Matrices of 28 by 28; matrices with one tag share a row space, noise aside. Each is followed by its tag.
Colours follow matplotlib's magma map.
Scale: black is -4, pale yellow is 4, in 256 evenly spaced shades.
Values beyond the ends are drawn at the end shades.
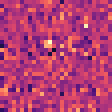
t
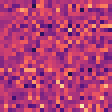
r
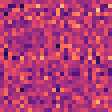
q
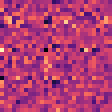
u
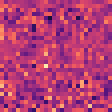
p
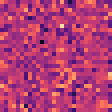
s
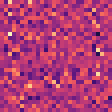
q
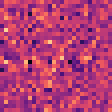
t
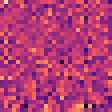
p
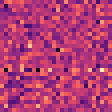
q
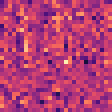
u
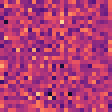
t
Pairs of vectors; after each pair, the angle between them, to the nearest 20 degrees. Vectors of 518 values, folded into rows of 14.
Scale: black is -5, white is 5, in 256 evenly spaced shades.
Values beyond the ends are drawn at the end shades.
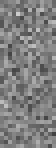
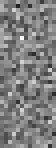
60 degrees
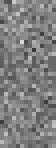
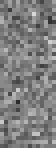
100 degrees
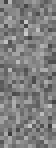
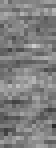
120 degrees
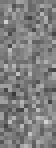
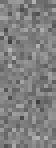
80 degrees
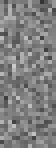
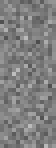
80 degrees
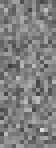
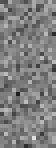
80 degrees
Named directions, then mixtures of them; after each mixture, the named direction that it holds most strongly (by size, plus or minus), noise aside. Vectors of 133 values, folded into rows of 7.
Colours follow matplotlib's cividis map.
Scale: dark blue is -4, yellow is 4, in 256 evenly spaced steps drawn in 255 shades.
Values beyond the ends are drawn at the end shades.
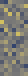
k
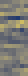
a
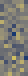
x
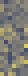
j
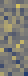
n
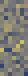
n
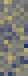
j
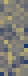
j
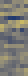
a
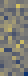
n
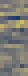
a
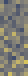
j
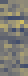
a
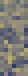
j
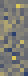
n
